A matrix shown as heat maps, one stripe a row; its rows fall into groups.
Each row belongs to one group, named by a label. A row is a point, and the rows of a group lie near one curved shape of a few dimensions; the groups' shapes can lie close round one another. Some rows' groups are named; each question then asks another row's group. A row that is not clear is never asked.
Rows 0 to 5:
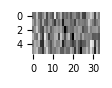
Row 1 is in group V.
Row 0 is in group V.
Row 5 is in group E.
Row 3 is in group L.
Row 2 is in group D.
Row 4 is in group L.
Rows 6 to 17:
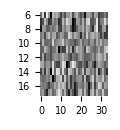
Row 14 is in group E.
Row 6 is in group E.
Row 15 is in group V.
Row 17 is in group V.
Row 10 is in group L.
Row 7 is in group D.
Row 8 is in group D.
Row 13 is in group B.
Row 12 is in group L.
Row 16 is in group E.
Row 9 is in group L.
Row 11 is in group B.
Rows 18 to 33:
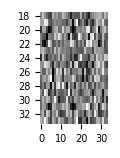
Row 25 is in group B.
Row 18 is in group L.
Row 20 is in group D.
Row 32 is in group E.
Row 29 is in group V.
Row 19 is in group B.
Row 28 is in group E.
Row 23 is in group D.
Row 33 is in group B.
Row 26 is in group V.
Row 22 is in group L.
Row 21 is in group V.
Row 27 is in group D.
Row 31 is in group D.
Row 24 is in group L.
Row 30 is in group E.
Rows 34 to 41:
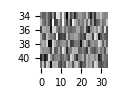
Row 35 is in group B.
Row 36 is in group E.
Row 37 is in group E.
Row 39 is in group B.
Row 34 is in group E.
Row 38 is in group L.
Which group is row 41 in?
E
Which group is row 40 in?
L
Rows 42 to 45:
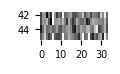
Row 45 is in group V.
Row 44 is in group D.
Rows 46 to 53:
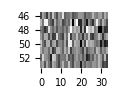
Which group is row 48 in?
L
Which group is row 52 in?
E
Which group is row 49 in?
V
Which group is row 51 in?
V
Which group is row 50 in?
L
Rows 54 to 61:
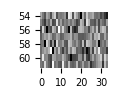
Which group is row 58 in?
E
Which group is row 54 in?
L
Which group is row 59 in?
D
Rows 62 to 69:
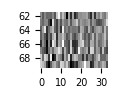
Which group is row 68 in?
V
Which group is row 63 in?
B
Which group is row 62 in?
E
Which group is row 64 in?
V
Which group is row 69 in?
D
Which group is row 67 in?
V
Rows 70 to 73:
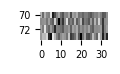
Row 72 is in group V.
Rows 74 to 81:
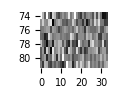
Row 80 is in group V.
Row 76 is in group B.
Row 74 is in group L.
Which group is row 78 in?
V
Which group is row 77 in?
L
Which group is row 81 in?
B
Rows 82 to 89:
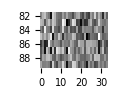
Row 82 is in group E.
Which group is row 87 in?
E
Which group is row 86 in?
L
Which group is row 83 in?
B
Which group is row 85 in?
D
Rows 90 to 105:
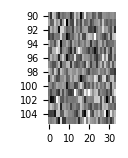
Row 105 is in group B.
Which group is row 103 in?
D
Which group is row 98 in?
L
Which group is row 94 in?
V
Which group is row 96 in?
E
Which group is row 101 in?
B
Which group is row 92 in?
E
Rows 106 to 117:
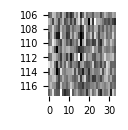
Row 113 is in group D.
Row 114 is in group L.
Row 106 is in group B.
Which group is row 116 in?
L
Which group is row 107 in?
L
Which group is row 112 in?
B
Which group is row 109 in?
D
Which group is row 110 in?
B
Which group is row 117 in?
V
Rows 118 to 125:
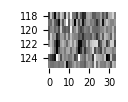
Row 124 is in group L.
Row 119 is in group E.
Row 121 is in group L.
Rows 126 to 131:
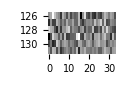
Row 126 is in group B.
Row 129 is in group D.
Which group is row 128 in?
D
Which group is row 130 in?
L
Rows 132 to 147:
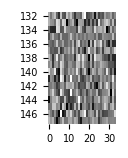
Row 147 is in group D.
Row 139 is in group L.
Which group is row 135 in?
V
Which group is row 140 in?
L
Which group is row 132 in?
B
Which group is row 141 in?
V
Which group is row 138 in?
L
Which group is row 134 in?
L
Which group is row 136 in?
L
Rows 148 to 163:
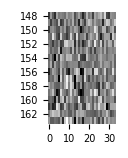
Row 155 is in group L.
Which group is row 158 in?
E
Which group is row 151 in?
V
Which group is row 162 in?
D
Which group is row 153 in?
V
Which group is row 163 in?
E
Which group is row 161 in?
L
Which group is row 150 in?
D
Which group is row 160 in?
V
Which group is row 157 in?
E
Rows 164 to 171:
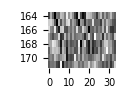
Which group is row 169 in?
B
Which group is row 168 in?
B
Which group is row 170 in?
E
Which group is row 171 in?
B
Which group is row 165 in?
D
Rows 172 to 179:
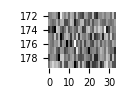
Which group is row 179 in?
B
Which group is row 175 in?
V
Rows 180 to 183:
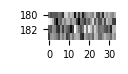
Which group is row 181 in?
D
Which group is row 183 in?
D
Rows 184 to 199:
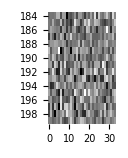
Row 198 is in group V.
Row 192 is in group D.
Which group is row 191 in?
E
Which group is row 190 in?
V
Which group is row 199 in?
B
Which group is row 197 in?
E
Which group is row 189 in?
V
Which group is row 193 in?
B
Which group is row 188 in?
B
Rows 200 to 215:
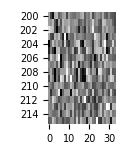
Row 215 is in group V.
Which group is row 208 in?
V
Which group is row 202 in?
D
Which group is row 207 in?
V
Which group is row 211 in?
V
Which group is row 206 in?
D
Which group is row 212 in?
B
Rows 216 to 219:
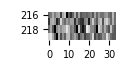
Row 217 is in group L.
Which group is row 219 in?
D
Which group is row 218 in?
V
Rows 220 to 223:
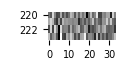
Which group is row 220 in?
V
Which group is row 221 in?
D
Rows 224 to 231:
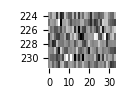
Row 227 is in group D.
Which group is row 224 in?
V
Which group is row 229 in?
L
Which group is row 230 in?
E
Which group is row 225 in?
D
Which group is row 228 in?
L
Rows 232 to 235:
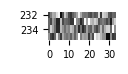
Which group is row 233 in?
B
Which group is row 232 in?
D
